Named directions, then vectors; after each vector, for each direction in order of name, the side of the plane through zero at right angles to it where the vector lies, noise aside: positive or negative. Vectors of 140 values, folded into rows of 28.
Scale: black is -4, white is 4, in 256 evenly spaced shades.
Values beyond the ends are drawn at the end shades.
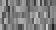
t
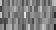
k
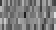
negative, positive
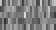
positive, negative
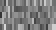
negative, negative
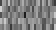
negative, positive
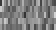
negative, positive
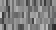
positive, positive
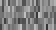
positive, negative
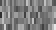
negative, negative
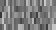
negative, negative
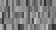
positive, positive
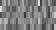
negative, positive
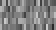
negative, positive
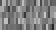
negative, positive
